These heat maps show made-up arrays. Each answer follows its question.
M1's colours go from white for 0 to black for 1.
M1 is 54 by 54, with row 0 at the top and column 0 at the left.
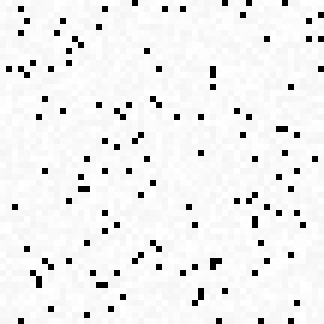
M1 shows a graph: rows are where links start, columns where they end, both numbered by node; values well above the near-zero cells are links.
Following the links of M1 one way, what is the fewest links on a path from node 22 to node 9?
7
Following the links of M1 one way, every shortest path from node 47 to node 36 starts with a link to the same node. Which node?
node 6
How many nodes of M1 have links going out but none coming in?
5
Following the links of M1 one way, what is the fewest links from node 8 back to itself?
2
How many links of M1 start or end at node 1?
5
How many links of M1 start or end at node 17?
9
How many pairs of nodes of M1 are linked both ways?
2
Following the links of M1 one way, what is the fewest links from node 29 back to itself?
6
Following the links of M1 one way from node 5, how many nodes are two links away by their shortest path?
3
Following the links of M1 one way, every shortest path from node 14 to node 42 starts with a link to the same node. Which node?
node 48
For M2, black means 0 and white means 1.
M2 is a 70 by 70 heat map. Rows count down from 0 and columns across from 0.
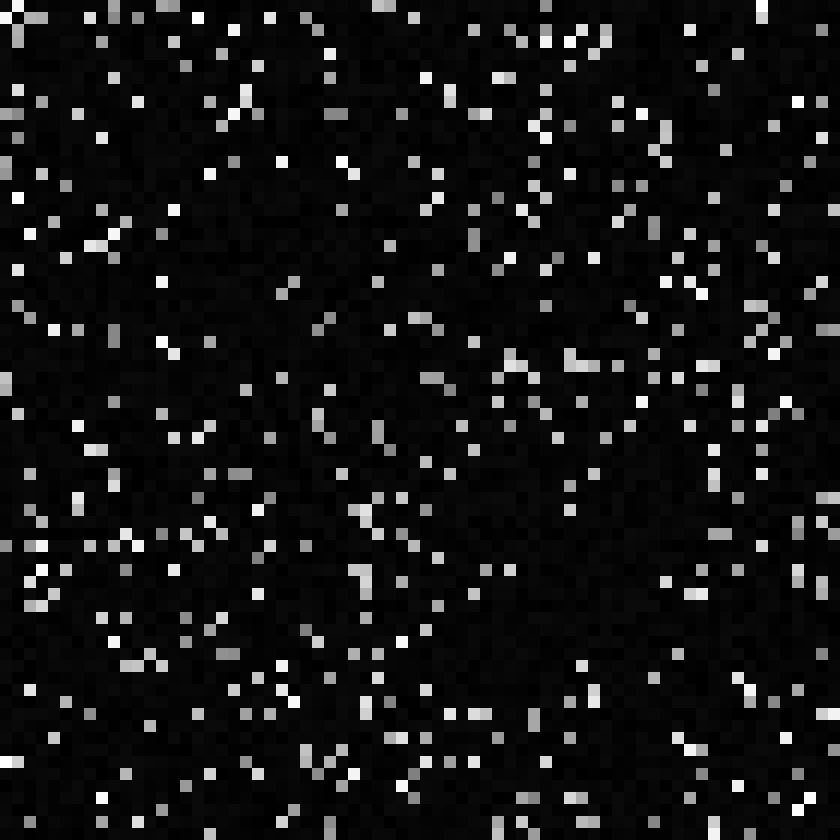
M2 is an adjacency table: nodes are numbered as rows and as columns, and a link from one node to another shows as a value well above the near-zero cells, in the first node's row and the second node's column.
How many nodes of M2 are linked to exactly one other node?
1
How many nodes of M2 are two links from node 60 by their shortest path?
10
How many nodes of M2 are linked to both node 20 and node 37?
6
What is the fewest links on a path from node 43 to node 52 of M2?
2
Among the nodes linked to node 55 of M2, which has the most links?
node 13
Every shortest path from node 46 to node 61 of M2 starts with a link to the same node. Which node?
node 21
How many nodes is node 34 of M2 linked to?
6
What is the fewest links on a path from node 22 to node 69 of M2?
2
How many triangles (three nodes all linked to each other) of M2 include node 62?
0
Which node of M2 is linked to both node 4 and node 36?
node 27
